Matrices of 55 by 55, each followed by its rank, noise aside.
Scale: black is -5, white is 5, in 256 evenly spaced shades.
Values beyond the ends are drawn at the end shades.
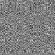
six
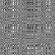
two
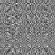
four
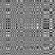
two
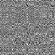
six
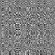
four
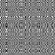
two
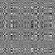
two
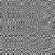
three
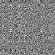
six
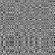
three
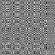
two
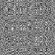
six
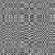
two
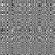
three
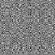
six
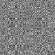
four
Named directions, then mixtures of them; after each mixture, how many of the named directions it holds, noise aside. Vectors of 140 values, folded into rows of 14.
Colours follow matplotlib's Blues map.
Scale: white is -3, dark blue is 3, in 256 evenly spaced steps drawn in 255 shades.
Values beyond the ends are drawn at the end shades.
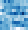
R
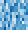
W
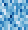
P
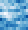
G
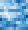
one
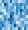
one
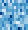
two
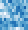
three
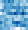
one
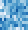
four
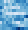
two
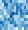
two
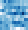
one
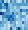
four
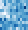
four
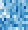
four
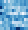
one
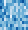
three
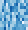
one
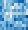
four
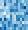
three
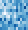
three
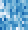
four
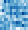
two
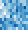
four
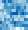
two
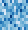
one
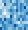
three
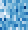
four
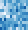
four
